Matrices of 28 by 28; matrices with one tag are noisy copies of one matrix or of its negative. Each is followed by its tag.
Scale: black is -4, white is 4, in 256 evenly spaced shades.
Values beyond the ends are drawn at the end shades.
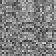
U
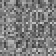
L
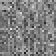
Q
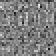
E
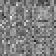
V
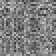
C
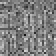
Q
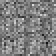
C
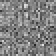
E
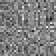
E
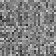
E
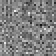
U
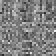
U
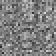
U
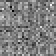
E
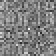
E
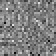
E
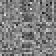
U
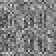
Q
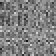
E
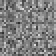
L
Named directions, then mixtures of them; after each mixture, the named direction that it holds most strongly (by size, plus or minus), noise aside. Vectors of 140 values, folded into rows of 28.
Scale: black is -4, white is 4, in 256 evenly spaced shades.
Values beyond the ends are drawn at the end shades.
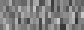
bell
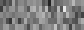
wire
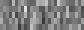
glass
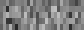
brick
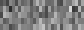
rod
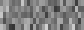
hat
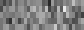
wire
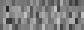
brick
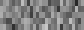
hat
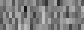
glass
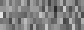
hat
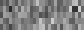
rod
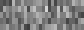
wire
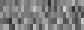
wire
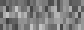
brick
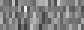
glass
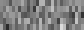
bell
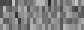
glass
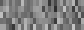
hat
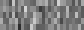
glass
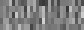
glass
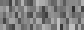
hat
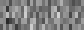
brick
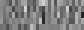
glass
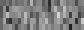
brick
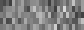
wire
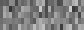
rod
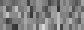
brick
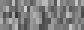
glass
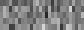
rod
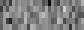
wire
